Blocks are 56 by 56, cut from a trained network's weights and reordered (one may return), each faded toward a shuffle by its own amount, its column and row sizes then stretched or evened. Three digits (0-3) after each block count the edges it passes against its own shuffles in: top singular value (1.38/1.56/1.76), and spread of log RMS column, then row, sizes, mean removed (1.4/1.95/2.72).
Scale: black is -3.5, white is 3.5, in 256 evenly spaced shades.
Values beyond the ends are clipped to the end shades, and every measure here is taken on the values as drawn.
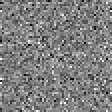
2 1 1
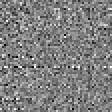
1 1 2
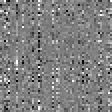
1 3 2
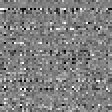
2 1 3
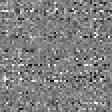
1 2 3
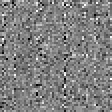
1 2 1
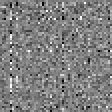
3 2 2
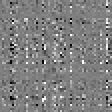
2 3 3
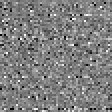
1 0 2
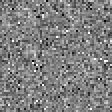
1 1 0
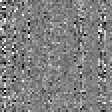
1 3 0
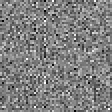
3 1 0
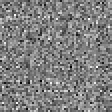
0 0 1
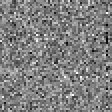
1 1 1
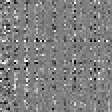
2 3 2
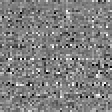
0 1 3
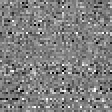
0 1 3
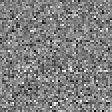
2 0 1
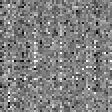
2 2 2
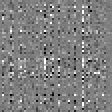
1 3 2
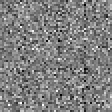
0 1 1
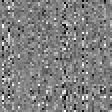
3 3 0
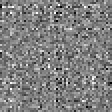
2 1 2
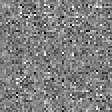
0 2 2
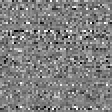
0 0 3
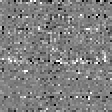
0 1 3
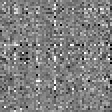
2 2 2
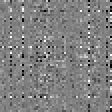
2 3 2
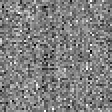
1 1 0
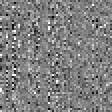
0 3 0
